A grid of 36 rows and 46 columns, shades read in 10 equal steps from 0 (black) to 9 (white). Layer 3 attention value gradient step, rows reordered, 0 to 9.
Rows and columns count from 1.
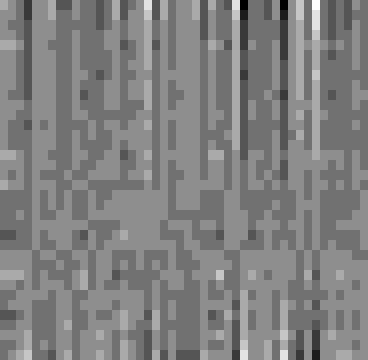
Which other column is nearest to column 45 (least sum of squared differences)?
37
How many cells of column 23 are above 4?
22
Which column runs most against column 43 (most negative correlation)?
15
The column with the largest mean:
40
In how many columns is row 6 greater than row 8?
4
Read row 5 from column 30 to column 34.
6 2 5 4 4
